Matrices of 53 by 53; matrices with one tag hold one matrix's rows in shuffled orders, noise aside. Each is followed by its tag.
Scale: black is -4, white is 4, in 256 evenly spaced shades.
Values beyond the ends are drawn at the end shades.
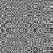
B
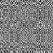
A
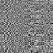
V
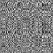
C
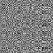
C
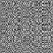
C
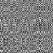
A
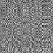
C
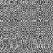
A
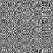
C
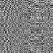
V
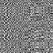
V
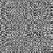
B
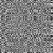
B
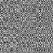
A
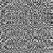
B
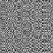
C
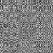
A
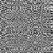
B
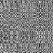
A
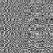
V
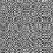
C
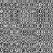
A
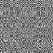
A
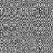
A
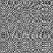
C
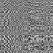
V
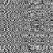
V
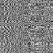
V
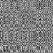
A
